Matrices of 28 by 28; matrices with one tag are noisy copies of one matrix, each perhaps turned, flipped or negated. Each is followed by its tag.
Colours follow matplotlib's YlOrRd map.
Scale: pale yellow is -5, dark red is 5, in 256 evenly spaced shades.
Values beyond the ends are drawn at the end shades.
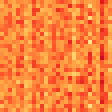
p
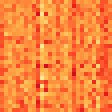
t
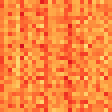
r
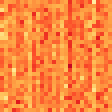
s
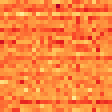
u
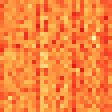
t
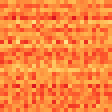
r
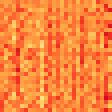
s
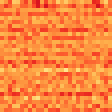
s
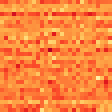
u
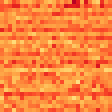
s
